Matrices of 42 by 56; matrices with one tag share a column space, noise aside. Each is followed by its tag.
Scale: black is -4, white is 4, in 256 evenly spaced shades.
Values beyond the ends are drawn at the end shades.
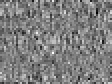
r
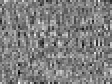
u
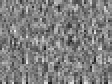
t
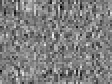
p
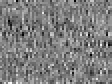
u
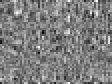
r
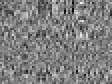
p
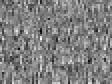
t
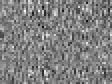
p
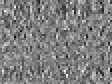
p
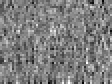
t
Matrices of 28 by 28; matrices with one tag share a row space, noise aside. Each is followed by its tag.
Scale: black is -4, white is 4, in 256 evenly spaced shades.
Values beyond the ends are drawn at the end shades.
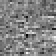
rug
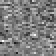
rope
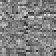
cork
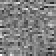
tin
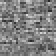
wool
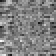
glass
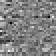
glass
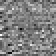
glass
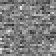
glass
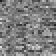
cork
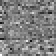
tin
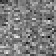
rope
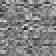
cork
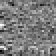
glass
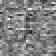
rug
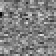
tin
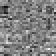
rope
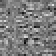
cork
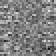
rope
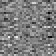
rope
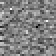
tin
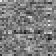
wool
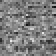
rug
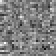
glass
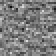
rug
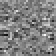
rope
